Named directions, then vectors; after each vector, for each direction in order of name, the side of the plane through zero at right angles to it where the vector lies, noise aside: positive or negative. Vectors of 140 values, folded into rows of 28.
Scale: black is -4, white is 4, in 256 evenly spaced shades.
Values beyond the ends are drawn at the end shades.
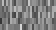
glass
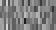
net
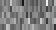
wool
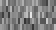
positive, positive, negative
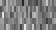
negative, positive, positive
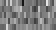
positive, positive, positive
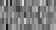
negative, negative, negative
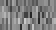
negative, negative, positive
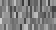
negative, positive, positive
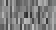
negative, negative, positive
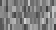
positive, negative, positive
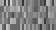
positive, positive, positive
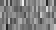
negative, negative, negative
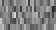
negative, positive, negative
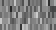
negative, positive, positive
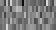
positive, positive, positive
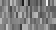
negative, positive, positive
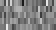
positive, positive, positive
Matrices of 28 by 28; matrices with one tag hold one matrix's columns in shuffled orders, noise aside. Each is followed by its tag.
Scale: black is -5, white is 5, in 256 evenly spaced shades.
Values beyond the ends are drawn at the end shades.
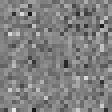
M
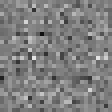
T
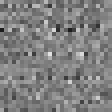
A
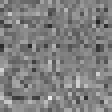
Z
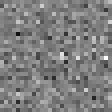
T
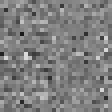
T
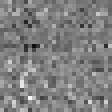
Z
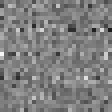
A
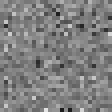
M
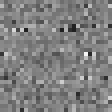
A
